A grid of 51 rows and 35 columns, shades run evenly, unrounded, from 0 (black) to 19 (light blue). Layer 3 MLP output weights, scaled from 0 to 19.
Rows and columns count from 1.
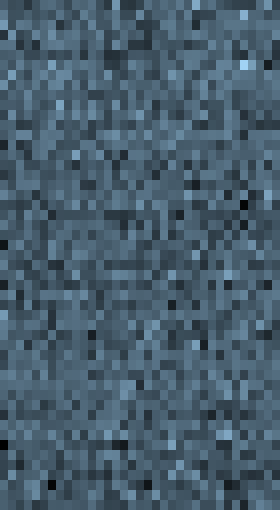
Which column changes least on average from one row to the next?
11
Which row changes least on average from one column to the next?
37
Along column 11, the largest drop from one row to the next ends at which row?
31
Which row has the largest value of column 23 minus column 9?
47
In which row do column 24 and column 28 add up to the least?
27
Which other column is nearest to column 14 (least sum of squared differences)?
35
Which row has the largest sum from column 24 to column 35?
7
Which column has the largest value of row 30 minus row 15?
1
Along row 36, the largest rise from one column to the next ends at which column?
13
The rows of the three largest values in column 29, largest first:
44, 28, 40
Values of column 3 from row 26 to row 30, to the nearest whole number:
7 6 11 7 4
